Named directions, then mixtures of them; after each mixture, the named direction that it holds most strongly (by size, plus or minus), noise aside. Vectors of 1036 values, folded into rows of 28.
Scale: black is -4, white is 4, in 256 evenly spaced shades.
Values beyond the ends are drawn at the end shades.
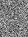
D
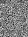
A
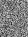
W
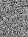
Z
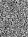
W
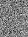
Z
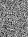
W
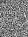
A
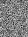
A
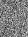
W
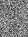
D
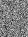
W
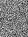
A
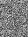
A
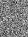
Z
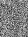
A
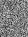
W
